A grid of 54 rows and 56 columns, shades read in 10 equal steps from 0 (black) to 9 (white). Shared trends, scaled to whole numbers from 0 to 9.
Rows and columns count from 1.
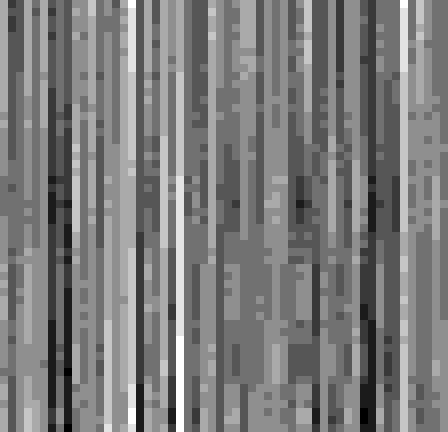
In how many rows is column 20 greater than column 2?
31
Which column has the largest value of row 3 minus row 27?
39
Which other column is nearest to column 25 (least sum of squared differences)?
2
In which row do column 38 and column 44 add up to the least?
26
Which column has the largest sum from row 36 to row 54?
23
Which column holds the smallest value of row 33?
9
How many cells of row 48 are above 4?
24
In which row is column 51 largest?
1
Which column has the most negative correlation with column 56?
47
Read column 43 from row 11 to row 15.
2 3 3 3 3
